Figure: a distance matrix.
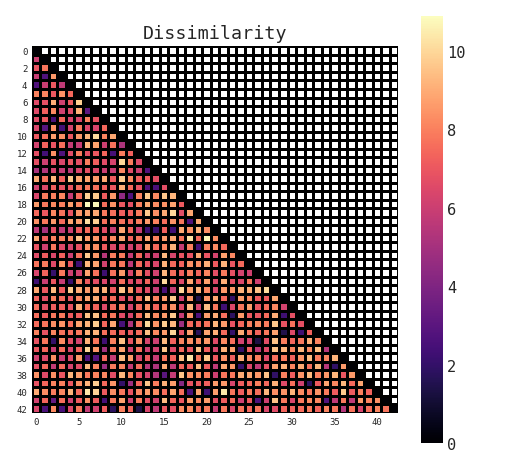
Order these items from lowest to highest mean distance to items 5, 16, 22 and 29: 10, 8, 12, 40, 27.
8, 12, 27, 10, 40
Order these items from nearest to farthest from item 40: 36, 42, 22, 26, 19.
26, 42, 19, 36, 22
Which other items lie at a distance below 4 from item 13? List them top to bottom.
14, 16, 21
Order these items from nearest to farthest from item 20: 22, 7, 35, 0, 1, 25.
35, 1, 0, 25, 7, 22
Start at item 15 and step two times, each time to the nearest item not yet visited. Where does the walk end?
38
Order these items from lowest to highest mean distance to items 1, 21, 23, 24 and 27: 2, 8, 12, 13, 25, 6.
12, 13, 8, 2, 25, 6
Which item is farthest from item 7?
18
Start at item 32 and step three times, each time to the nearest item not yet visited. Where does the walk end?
17
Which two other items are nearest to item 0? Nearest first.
27, 4
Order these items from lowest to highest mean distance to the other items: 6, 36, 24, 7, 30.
24, 30, 36, 7, 6
